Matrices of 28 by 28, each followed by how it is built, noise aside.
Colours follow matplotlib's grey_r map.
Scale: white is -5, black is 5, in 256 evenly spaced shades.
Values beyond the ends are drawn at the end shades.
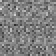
repeating columns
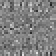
low rank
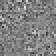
block diagonal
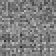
blocks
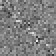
banded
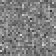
noise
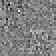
block diagonal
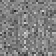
low rank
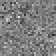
block diagonal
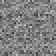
repeating columns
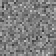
noise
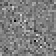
banded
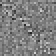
banded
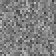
noise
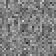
blocks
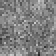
smooth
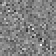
banded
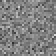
noise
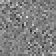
block diagonal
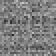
blocks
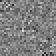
block diagonal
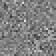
block diagonal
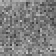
smooth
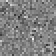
block diagonal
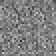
repeating columns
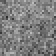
smooth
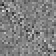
banded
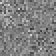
block diagonal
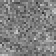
smooth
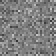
low rank
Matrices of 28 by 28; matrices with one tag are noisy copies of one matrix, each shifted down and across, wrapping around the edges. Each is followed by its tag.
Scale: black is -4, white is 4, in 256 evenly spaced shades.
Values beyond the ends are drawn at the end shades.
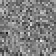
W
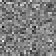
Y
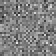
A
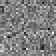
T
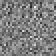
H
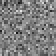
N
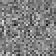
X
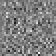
H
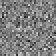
H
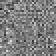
A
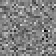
Y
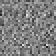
H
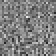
X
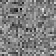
W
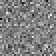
N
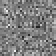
T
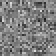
W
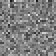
Y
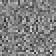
H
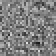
W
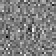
H
